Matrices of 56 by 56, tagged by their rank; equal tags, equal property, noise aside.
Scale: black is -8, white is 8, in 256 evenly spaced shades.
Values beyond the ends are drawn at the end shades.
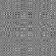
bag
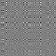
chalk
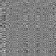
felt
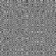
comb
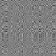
bag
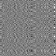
felt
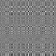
chalk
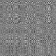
comb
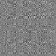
comb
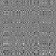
felt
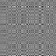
chalk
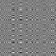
chalk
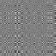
chalk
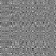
comb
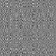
comb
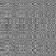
felt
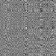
comb
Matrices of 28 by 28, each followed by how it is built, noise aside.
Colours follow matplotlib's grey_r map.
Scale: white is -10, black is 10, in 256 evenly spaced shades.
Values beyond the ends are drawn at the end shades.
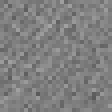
Hankel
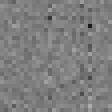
uneven columns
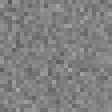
noise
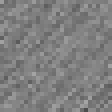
Hankel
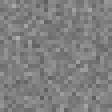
noise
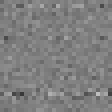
uneven rows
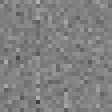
uneven columns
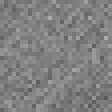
Hankel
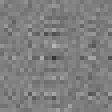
low rank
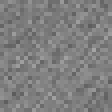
Hankel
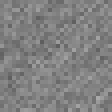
Hankel
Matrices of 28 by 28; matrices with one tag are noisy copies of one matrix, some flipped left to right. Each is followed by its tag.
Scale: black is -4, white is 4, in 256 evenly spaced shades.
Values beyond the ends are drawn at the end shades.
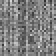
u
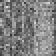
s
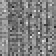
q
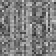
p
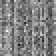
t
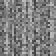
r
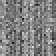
r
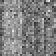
s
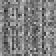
t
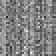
r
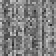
t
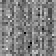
t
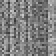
q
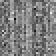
p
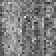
s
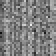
r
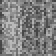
s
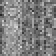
s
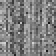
p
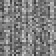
r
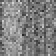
s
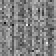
t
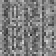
t
